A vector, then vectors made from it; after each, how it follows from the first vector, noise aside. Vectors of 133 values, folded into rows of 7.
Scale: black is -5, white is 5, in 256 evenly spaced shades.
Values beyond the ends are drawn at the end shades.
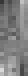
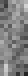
reversed.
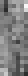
reversed.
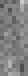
partly zeroed.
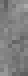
reversed, shrunk.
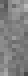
reversed, shrunk.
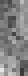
copied.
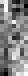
reversed, negated, scaled up.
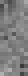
partly zeroed.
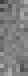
partly zeroed.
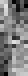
reversed, negated, scaled up.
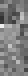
wrapped around, negated.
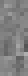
wrapped around, negated, shrunk.
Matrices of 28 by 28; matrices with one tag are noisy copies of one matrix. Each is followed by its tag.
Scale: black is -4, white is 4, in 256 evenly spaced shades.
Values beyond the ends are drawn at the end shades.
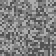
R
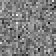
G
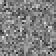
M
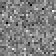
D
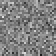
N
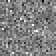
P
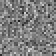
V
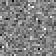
M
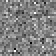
M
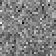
R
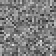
N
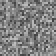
V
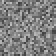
G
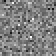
G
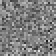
V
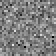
M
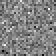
P
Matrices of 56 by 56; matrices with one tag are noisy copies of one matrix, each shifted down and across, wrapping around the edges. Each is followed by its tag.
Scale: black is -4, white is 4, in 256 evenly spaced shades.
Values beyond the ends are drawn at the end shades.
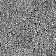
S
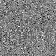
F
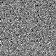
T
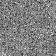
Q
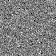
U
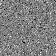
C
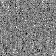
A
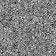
S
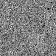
S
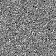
C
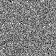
T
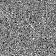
Q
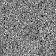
S
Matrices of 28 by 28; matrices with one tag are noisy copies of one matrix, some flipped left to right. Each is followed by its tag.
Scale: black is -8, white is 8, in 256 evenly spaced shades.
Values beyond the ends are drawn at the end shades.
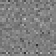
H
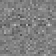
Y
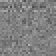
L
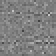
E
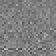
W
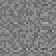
W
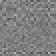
H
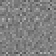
H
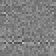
E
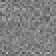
H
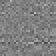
E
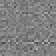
E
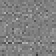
E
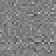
E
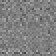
H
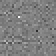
E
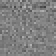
L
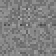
Y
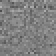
L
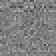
L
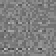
W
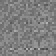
W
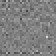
H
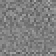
H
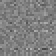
W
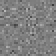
Y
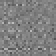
W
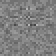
Y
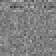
L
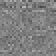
L
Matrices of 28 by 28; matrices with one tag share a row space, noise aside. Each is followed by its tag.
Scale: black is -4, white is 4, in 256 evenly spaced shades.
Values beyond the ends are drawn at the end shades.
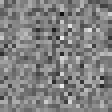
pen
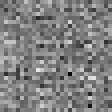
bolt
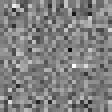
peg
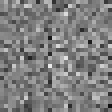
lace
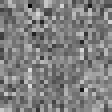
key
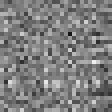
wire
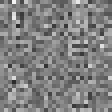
peg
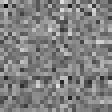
pen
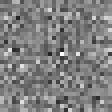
pen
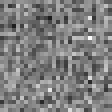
bolt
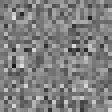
peg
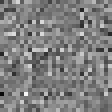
key
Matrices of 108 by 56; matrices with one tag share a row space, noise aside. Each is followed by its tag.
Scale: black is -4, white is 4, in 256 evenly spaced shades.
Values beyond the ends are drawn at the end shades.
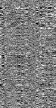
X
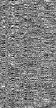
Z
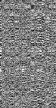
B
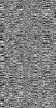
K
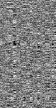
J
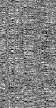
Z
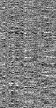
Z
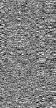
X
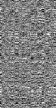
B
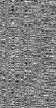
Z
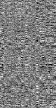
X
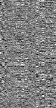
X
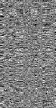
K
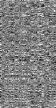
B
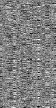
J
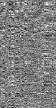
Z
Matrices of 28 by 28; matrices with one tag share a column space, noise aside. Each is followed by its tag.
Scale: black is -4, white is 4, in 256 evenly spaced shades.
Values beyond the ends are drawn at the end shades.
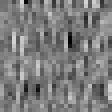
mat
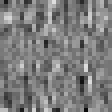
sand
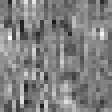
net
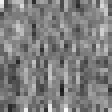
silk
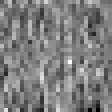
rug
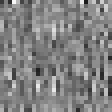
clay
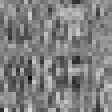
rug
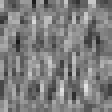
mat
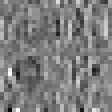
rug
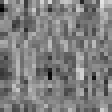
clay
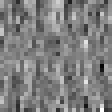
sand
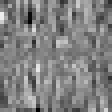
sand
